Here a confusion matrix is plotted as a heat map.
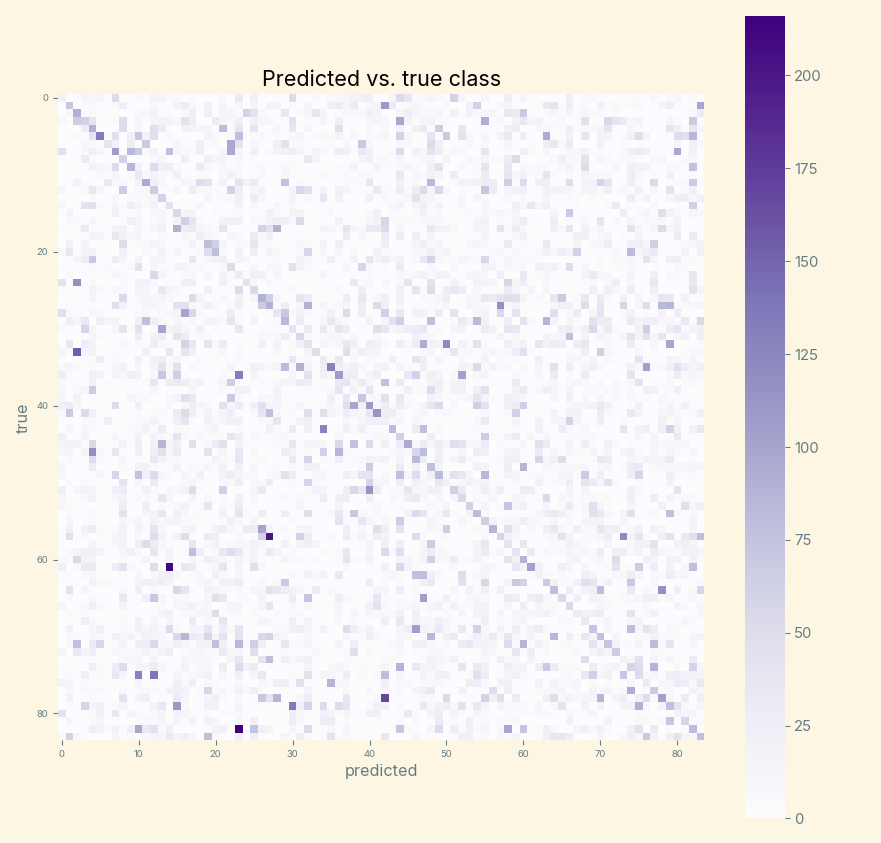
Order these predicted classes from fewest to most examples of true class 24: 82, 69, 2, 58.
69, 82, 58, 2
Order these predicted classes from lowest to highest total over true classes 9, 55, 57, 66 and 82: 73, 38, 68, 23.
38, 68, 73, 23
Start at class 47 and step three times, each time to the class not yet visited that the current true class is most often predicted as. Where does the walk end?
21
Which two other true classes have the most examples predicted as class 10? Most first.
75, 82
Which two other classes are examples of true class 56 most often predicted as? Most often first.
26, 50
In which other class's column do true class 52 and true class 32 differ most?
50
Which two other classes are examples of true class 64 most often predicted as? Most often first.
78, 70
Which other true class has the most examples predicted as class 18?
11
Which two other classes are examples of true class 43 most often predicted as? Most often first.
34, 47
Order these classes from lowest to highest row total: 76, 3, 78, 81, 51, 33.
81, 76, 33, 51, 3, 78
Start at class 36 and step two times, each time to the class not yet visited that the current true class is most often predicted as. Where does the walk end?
12
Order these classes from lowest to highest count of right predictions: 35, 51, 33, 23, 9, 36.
23, 33, 51, 9, 36, 35
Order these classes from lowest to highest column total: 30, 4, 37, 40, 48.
30, 37, 40, 4, 48
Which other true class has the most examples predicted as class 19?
83
